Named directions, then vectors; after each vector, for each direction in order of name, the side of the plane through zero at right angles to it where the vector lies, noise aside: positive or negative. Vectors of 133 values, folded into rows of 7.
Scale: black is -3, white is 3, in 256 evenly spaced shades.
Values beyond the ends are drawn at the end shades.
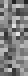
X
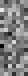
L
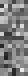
positive, positive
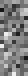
negative, negative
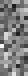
negative, negative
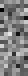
negative, negative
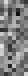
negative, positive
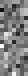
negative, negative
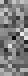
positive, negative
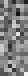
negative, positive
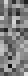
negative, positive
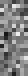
positive, positive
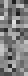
negative, positive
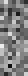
negative, positive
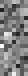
negative, negative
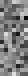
negative, negative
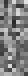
positive, negative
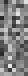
positive, negative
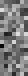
positive, positive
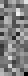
positive, negative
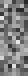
negative, positive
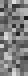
negative, negative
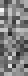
positive, negative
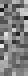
negative, negative
